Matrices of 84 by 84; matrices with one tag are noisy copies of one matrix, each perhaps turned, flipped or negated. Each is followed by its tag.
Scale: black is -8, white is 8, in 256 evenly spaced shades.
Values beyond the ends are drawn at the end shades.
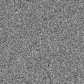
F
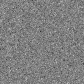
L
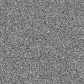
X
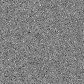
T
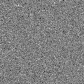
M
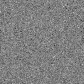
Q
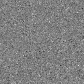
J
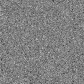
X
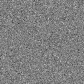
F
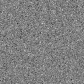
T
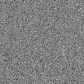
T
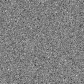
F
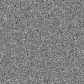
M
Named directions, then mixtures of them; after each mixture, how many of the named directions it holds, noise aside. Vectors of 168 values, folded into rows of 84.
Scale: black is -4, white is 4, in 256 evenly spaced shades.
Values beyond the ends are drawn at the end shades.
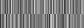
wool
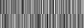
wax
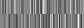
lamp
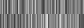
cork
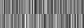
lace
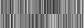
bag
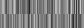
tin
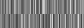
one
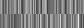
three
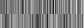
two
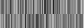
two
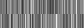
four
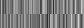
four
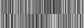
one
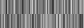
four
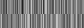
three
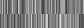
one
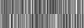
three
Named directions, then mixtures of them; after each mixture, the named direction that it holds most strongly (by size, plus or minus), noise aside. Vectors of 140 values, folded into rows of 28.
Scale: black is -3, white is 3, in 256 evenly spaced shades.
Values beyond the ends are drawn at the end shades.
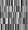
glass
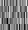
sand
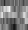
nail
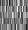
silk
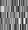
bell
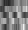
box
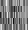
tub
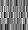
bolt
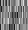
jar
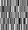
bell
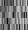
sand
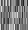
jar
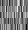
silk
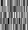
tub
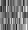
silk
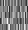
sand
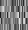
bell
